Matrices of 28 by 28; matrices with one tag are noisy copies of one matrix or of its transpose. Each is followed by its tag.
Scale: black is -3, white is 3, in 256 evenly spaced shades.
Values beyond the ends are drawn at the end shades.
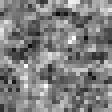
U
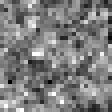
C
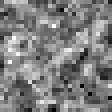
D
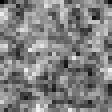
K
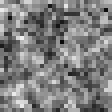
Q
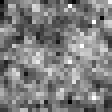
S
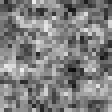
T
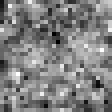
S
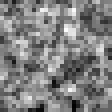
D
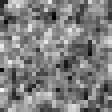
K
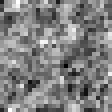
K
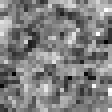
U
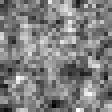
T
